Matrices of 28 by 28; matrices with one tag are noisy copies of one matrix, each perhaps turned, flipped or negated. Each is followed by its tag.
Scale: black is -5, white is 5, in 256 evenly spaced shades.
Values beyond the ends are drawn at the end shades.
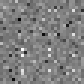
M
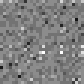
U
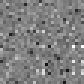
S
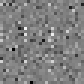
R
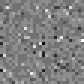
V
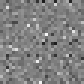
V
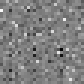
M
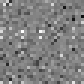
U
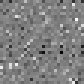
U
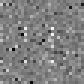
R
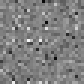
V
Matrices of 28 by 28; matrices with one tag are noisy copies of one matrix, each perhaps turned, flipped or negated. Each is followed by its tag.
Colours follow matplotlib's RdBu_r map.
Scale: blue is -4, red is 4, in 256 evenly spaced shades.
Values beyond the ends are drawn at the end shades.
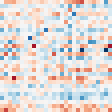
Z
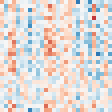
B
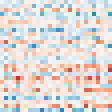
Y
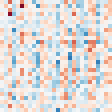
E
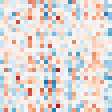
Z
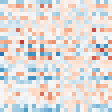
Z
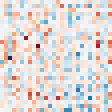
Y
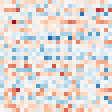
E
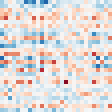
Z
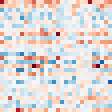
Z
